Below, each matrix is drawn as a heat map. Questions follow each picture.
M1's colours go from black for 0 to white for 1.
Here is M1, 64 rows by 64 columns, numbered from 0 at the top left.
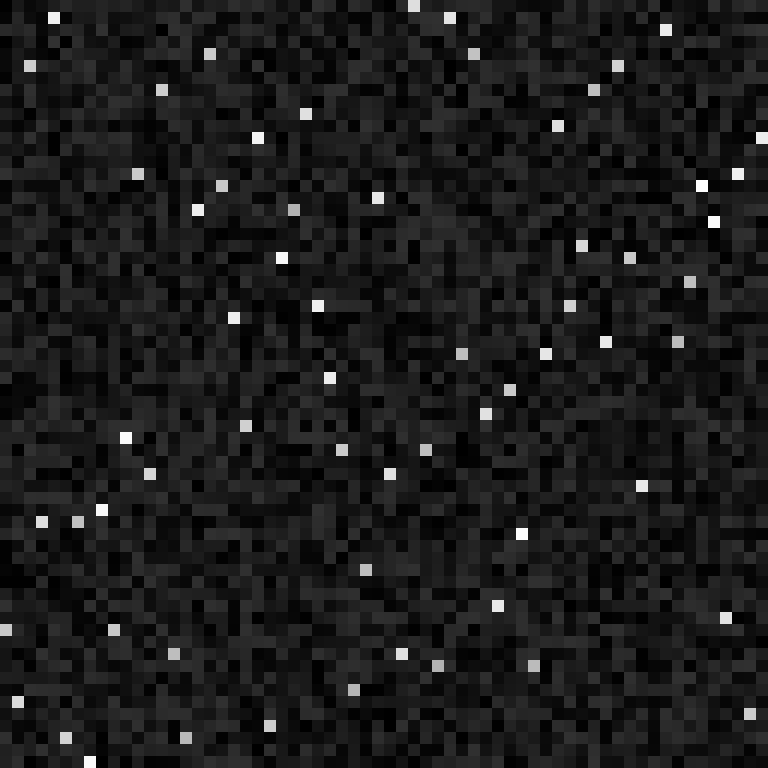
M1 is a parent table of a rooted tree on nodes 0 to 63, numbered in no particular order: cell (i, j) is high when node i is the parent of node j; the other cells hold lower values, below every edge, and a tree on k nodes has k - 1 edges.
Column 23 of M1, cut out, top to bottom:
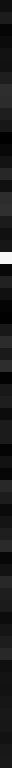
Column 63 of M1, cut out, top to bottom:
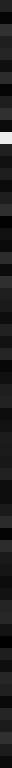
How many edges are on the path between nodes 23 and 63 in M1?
3
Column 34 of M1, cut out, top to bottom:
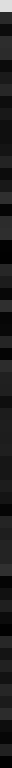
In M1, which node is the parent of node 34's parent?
52
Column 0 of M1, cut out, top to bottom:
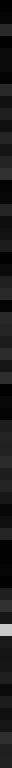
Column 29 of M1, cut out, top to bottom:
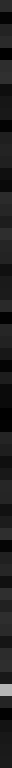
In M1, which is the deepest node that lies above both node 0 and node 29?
21
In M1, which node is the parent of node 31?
16
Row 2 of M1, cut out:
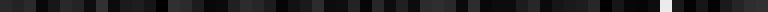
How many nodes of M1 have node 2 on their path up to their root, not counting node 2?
8
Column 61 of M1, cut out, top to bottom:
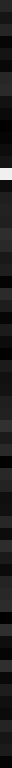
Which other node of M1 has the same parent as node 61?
11
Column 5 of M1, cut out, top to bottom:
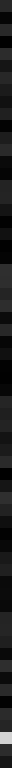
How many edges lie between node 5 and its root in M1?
3
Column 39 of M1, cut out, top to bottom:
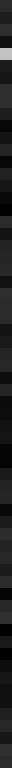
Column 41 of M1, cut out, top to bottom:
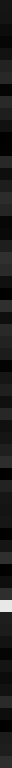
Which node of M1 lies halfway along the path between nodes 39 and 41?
37
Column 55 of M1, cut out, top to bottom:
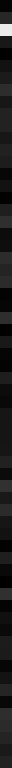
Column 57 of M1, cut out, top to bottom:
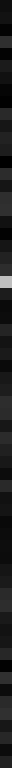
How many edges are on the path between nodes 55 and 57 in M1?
8
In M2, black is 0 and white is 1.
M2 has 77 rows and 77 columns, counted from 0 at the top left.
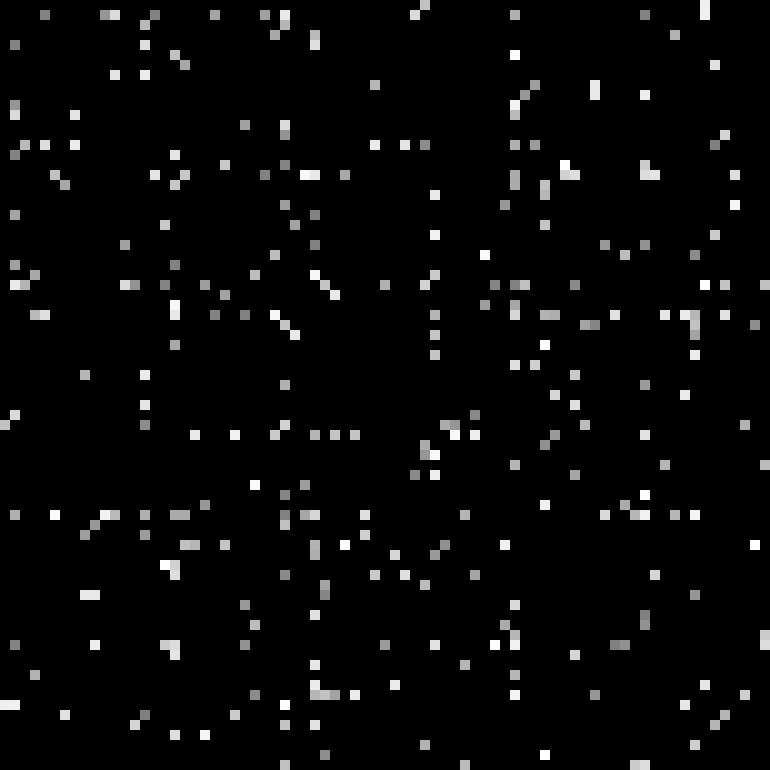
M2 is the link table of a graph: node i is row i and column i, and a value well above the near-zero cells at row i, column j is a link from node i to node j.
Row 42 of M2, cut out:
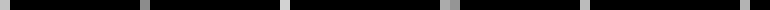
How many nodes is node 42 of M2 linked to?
7
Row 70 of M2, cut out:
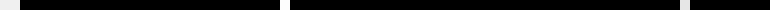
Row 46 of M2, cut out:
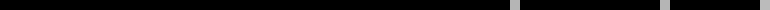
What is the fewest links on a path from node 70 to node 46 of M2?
3
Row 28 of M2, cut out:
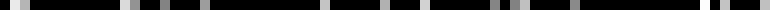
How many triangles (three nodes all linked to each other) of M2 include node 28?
3
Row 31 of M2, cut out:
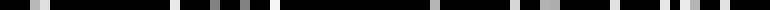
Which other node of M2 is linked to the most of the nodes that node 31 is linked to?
node 64
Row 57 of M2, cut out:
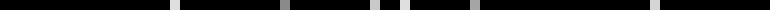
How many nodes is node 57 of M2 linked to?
6
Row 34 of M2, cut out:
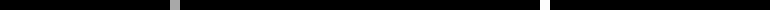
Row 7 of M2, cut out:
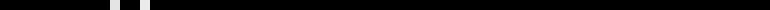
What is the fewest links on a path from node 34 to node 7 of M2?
4
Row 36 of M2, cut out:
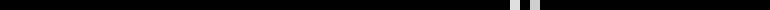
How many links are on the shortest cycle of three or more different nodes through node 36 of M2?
4
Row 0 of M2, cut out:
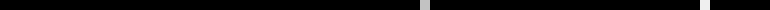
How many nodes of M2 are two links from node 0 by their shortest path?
8
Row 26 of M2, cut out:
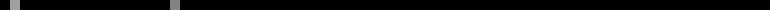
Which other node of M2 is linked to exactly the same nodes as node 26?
node 15
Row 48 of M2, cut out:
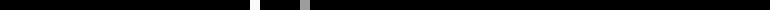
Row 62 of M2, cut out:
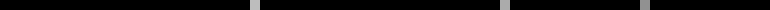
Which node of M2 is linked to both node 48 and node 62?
node 25
